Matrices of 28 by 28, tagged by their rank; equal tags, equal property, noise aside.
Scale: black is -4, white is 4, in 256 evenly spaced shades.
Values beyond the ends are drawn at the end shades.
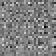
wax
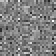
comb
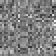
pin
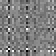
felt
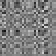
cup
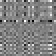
felt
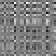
felt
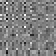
cup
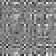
cup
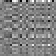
felt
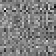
comb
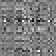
wax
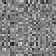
pin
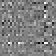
cup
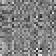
wax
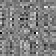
wax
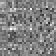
pin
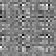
cup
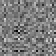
wax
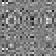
cup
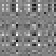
felt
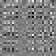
cup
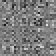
comb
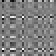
felt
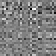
cup
